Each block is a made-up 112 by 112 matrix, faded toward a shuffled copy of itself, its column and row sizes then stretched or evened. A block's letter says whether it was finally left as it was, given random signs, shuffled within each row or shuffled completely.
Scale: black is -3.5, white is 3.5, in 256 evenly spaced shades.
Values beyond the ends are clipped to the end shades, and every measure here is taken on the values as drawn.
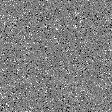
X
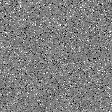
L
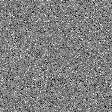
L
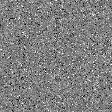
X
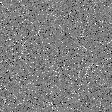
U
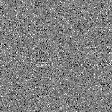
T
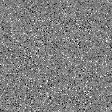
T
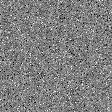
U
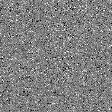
X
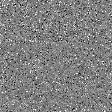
X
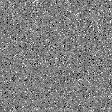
T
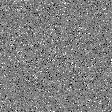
L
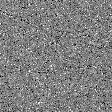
L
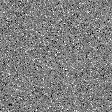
U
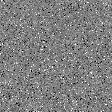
L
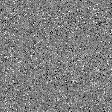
X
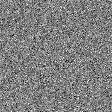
L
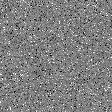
U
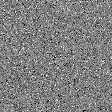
U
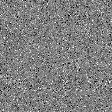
X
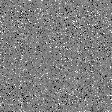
X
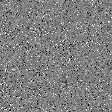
X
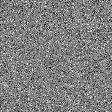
L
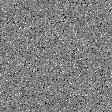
U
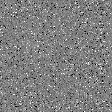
T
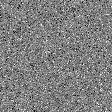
U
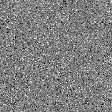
T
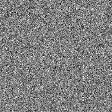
X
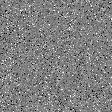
U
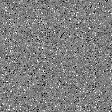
T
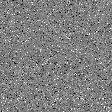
L
